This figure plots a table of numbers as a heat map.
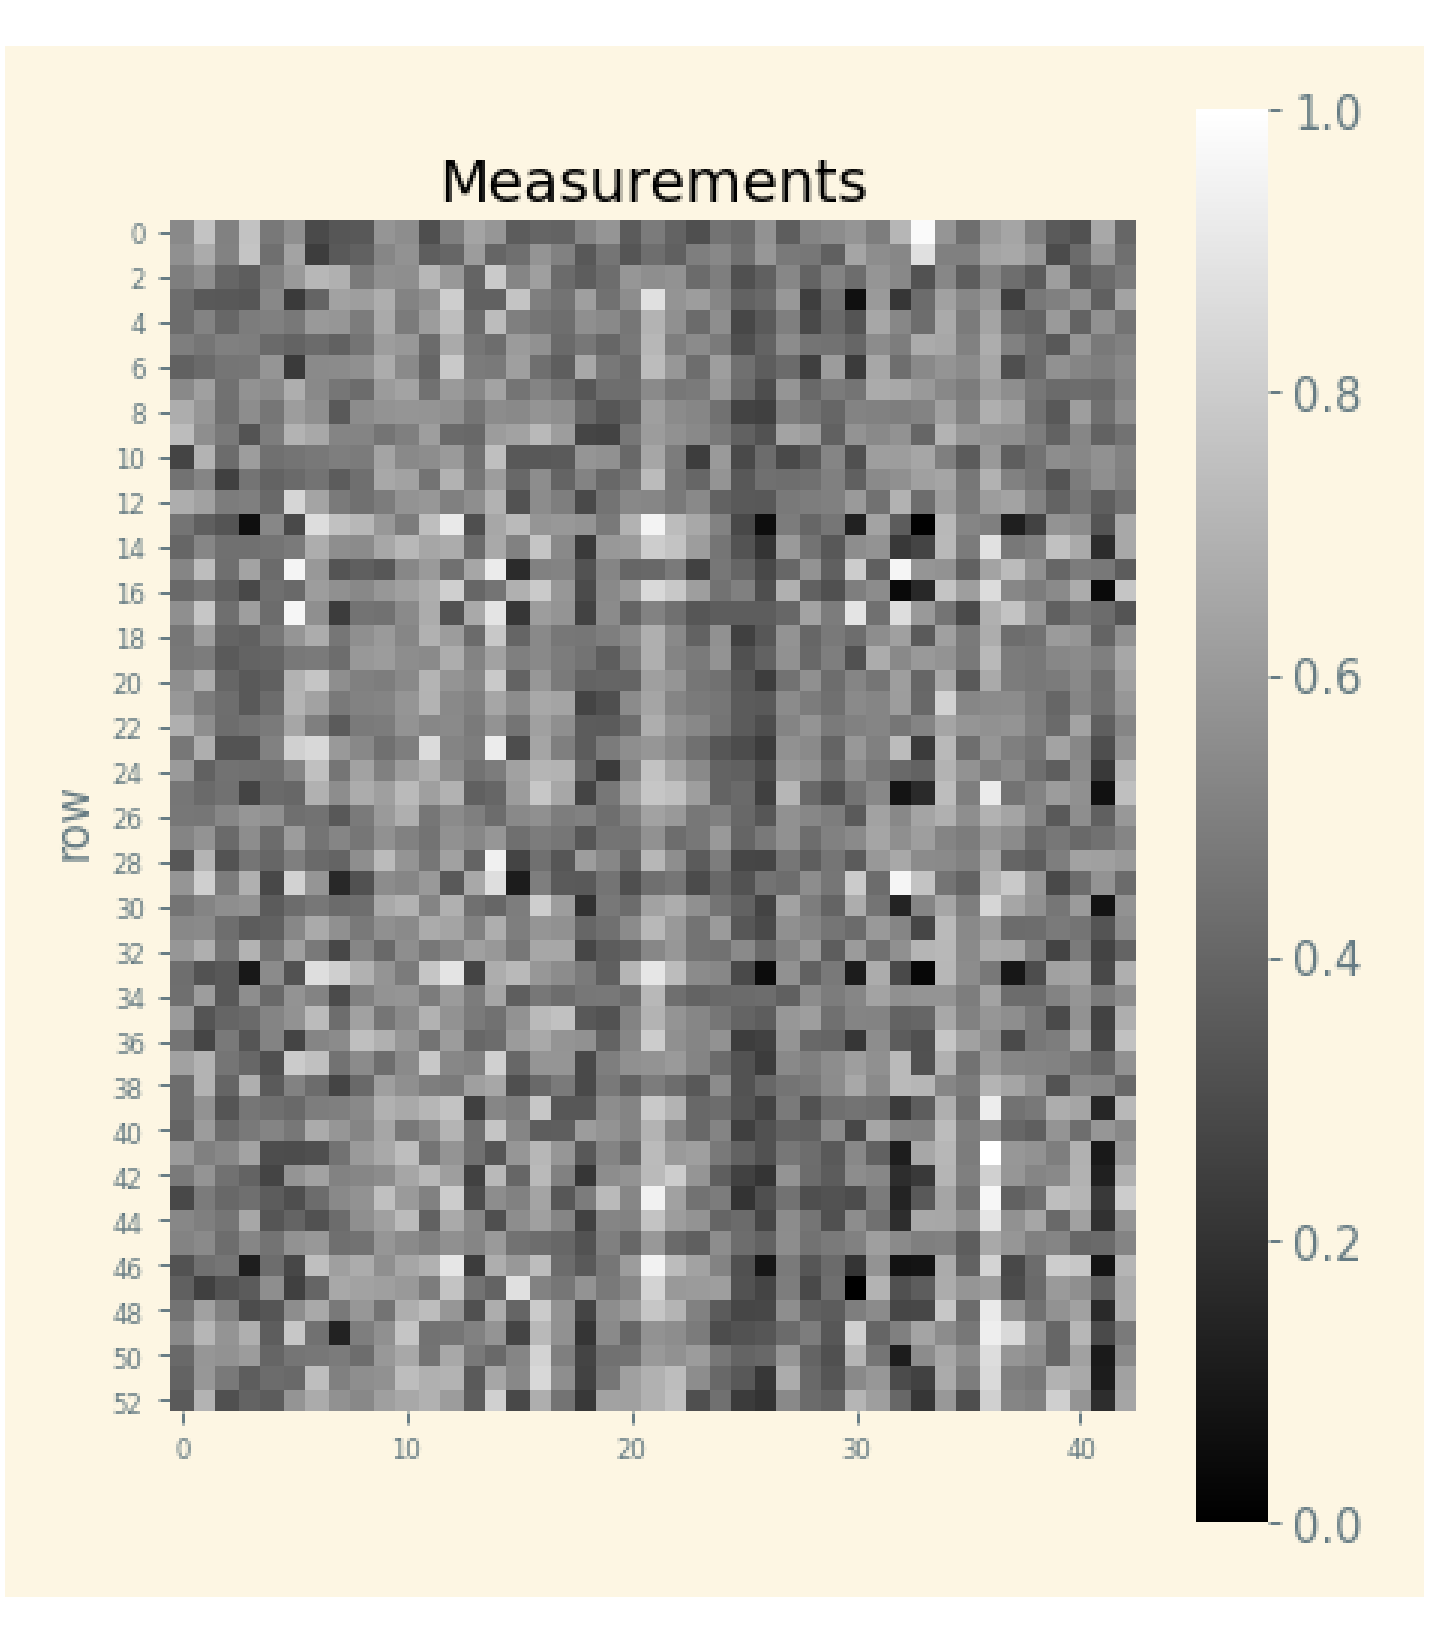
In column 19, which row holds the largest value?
43
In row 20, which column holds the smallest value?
26
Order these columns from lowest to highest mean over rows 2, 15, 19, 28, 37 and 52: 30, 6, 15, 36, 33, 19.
15, 33, 19, 30, 6, 36
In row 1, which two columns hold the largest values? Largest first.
33, 3
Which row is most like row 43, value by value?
39
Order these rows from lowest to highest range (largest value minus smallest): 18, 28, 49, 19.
19, 18, 28, 49
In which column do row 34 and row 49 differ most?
37
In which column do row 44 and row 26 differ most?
32
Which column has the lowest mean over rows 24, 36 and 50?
41
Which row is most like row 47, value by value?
3
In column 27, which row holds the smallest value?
10
